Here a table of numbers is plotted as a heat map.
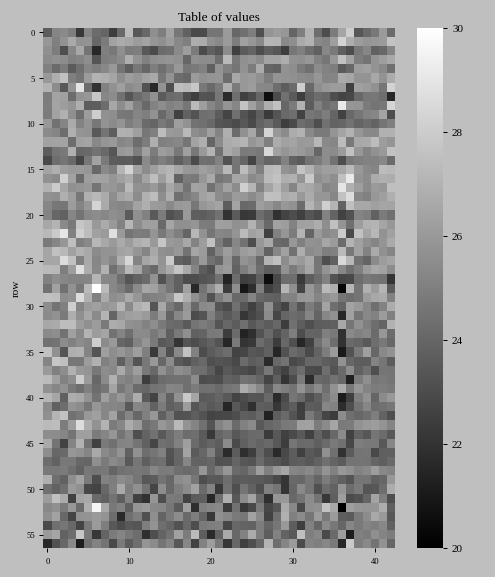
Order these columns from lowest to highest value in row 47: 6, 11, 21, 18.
21, 18, 11, 6
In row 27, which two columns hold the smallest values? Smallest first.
27, 22
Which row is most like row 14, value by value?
54
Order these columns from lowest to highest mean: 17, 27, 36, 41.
27, 36, 17, 41
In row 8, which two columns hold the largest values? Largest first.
36, 42
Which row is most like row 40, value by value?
35
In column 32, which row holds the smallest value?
38
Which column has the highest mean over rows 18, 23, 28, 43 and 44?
6
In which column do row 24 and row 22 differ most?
8
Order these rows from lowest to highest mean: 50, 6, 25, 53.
50, 53, 6, 25
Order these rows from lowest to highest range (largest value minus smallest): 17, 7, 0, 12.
12, 17, 0, 7
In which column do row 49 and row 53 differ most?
29
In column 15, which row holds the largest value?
25
